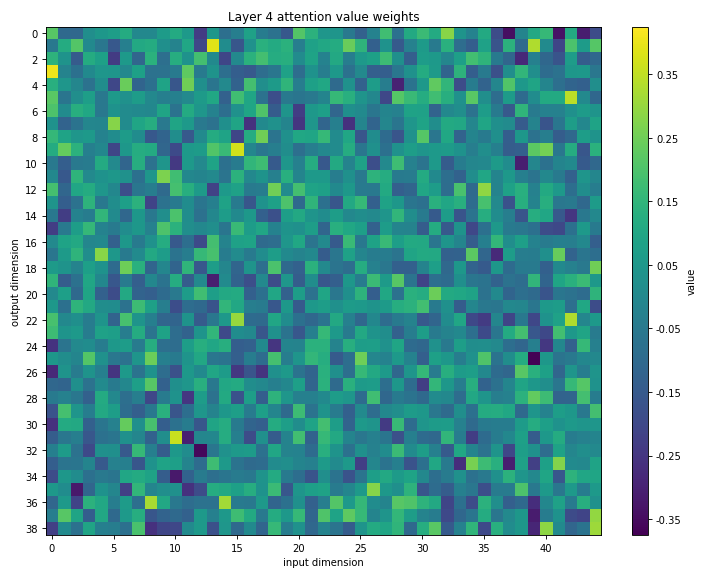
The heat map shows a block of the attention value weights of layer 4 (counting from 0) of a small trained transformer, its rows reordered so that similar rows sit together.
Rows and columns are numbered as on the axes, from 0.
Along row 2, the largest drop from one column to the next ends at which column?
5
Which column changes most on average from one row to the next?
18
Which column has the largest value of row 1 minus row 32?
13
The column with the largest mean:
22
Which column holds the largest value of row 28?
39
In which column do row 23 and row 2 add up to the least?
14
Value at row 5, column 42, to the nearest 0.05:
0.35
